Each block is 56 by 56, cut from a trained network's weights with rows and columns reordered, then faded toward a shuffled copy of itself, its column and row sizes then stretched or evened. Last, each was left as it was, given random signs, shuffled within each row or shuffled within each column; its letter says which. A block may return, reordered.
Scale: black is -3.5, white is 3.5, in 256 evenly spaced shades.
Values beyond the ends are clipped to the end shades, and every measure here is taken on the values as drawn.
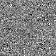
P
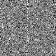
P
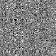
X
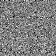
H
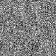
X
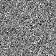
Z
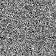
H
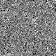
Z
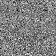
H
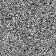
H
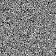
Z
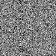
Z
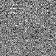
X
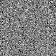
Z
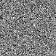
P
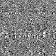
X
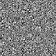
X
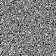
Z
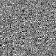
X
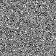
H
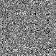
P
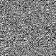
X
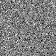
H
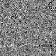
X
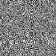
X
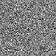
X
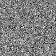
H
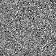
Z
